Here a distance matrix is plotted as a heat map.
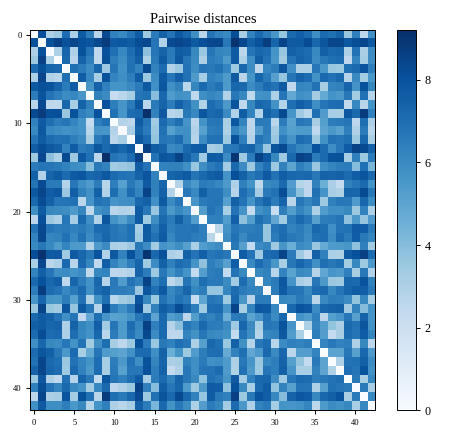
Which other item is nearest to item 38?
17
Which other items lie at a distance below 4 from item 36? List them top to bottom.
6, 19, 32
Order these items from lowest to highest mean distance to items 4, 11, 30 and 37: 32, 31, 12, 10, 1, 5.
10, 12, 32, 5, 31, 1
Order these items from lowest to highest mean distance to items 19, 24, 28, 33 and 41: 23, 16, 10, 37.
37, 10, 23, 16
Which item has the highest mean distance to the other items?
1
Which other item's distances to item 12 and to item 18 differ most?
25
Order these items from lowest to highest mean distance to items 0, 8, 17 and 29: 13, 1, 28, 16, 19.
28, 13, 19, 16, 1
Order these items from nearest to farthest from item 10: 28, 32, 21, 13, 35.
35, 32, 21, 28, 13
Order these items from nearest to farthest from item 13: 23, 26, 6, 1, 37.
23, 37, 6, 26, 1
